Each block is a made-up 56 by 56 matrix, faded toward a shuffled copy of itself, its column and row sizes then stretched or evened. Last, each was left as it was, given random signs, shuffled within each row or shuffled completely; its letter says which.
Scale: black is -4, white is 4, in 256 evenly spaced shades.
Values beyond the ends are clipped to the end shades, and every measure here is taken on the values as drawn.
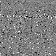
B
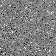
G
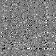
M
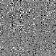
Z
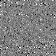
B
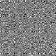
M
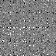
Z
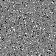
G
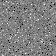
G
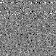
B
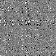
Z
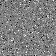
G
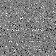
B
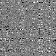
M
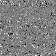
B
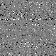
B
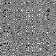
M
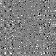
M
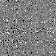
Z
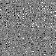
Z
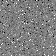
G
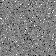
G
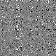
Z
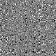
M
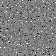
G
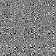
M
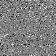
B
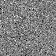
G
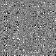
Z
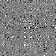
M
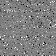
B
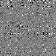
Z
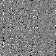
Z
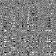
M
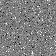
G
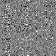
Z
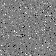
G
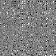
M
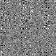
Z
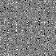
Z
